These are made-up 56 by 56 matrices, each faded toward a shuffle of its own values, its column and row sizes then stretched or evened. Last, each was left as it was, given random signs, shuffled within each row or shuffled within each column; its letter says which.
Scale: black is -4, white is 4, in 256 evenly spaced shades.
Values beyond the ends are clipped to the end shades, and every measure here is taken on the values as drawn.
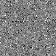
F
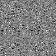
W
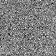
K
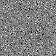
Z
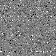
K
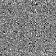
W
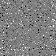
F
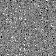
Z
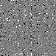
W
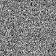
F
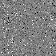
Z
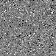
F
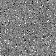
Z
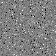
Z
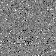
K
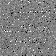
K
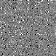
W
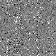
W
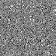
W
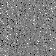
Z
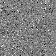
Z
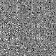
W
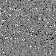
K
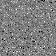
K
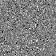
Z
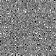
W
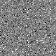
F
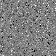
Z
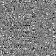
W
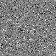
K
